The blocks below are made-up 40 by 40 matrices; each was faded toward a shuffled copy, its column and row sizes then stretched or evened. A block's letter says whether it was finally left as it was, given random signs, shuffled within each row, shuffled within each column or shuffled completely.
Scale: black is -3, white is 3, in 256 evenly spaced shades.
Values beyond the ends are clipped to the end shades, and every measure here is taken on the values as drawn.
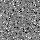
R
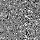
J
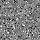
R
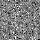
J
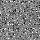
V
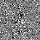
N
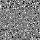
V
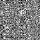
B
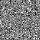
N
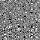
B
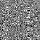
B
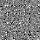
N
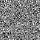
N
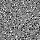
R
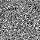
V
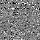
N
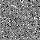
V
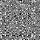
B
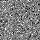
R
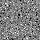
R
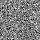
R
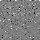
V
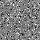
J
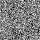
R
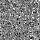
J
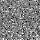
N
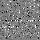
V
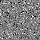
V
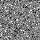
R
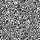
V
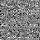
B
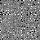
N
